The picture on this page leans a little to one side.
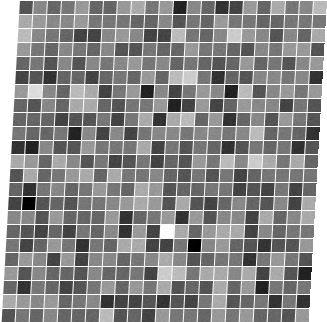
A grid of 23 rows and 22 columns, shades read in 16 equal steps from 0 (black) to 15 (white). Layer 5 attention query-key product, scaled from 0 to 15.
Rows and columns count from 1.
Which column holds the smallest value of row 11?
2
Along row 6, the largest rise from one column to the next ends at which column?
12
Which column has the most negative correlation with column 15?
11
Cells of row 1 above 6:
13
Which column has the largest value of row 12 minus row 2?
18
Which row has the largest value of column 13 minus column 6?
6
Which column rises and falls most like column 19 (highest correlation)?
21
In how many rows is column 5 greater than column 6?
9
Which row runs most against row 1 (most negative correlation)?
20
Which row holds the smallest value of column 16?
7
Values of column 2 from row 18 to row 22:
4 9 5 3 9
